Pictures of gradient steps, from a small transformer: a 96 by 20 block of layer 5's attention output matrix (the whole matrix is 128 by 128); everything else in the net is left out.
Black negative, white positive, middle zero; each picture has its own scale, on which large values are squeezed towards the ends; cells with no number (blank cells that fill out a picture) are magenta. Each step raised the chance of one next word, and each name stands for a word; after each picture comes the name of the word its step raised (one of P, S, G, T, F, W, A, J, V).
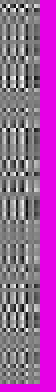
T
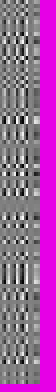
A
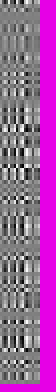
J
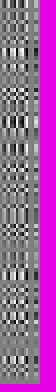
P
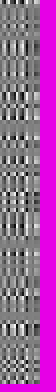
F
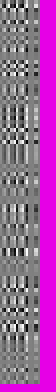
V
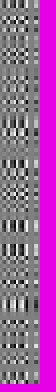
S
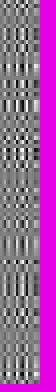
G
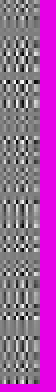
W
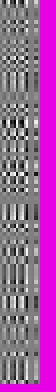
A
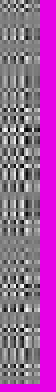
T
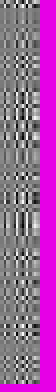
F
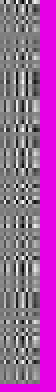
J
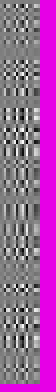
V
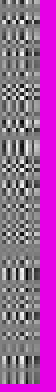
P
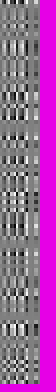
F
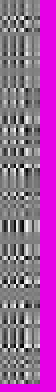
S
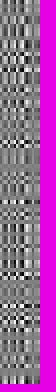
W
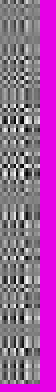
A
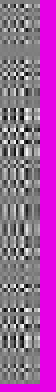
V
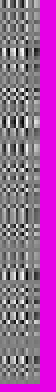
P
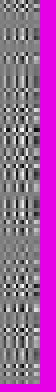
T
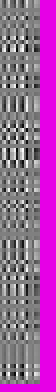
G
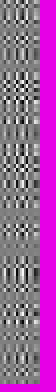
P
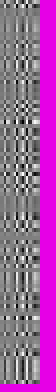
A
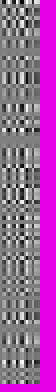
J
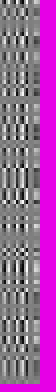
J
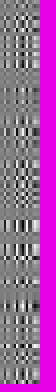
S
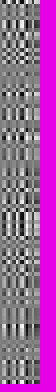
F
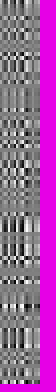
S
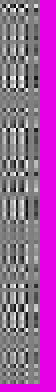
T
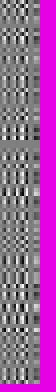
T
